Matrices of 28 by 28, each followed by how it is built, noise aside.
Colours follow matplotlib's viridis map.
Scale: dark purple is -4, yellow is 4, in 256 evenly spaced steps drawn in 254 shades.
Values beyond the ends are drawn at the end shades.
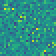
block diagonal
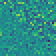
upper triangular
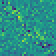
banded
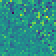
upper triangular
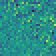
upper triangular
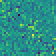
block diagonal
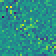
block diagonal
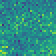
smooth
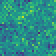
smooth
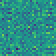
blocks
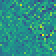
upper triangular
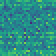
blocks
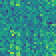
blocks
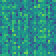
blocks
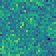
smooth
